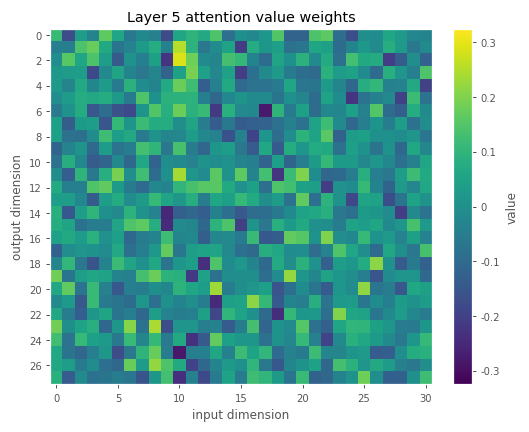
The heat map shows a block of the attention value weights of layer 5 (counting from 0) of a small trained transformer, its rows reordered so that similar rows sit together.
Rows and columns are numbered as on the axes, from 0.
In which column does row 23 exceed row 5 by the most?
24
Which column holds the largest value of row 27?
25
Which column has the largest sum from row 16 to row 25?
8
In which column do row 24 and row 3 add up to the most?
30
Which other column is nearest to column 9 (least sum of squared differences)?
23
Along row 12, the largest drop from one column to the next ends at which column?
22
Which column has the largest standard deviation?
10
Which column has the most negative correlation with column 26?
17
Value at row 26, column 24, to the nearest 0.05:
0.1
